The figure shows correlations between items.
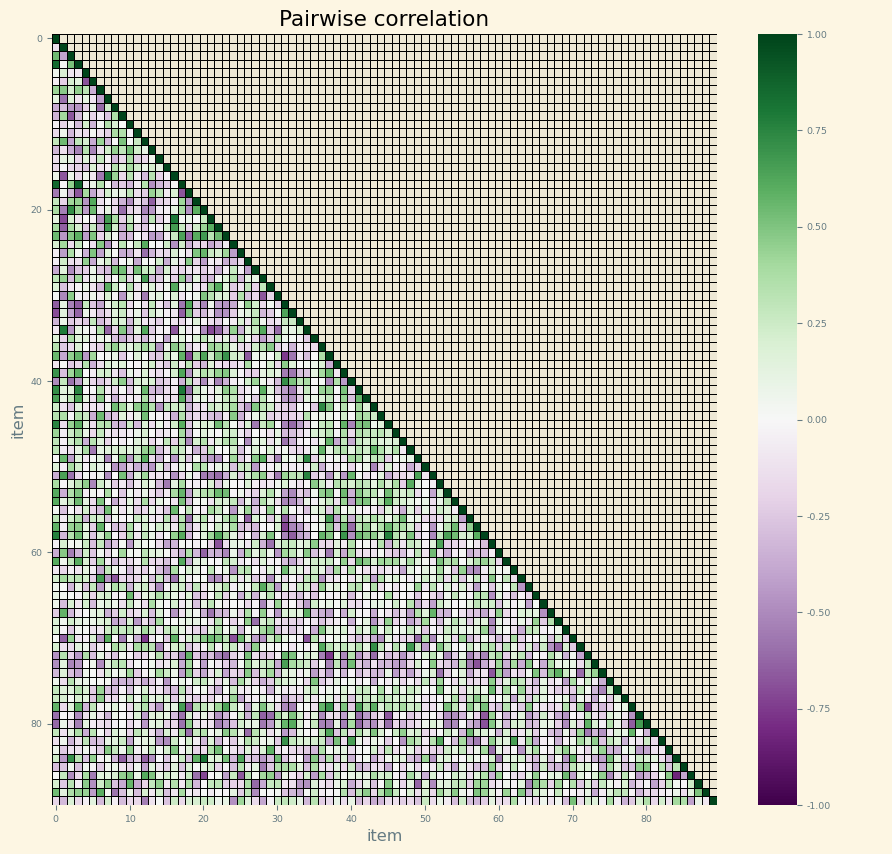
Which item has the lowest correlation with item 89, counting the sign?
12
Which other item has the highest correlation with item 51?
34
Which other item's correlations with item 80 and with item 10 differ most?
58
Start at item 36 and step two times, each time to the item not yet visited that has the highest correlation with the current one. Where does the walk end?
71
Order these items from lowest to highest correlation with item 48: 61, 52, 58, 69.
69, 61, 58, 52
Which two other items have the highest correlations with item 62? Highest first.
82, 31
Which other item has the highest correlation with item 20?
84
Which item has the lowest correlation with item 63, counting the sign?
8
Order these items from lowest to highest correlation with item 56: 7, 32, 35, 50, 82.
82, 32, 7, 50, 35
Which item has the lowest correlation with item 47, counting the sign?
31
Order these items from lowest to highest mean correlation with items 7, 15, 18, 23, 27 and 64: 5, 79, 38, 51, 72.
72, 79, 51, 38, 5
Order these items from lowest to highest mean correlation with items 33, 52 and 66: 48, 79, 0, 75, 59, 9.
9, 0, 79, 75, 48, 59
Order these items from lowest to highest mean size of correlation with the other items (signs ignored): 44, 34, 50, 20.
50, 44, 34, 20
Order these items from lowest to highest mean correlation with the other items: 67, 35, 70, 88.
67, 70, 35, 88
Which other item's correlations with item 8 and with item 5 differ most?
13
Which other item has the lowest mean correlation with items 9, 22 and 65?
59
